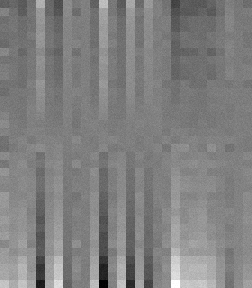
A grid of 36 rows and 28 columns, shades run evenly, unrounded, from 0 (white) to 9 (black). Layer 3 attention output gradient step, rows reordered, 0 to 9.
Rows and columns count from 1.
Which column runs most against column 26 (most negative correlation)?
18
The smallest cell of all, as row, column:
36, 20
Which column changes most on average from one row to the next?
1
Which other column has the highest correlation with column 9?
13
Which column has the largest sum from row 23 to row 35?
12
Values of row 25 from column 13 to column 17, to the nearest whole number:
5 4 5 4 5
